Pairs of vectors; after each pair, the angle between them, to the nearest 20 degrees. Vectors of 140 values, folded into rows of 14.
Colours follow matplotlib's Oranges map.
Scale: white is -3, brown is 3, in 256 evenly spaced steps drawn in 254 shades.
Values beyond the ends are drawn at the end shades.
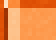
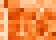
140 degrees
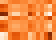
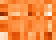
20 degrees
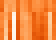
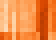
60 degrees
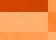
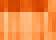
20 degrees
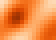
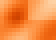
20 degrees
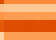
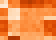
80 degrees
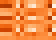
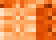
60 degrees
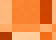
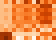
40 degrees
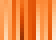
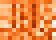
60 degrees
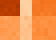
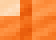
160 degrees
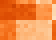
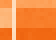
120 degrees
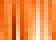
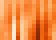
160 degrees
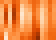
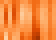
20 degrees
